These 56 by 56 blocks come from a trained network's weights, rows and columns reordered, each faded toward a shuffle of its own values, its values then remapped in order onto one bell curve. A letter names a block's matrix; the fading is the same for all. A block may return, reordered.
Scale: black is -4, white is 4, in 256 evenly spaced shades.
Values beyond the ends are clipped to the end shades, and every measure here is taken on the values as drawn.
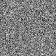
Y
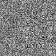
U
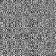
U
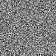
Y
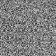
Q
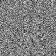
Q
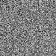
Q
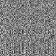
U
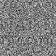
Q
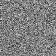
Y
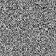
Q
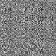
U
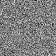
Y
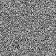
Y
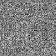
Q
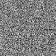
Q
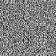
U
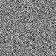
Y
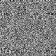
Q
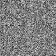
Y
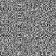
U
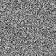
Y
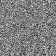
Y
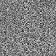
U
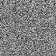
Y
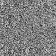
Q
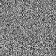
Q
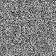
Y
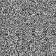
Q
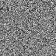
Y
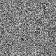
Q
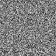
Q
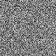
Q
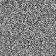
Q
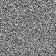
Y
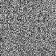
Y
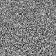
Y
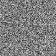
Y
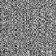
U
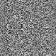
U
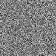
Y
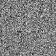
Y
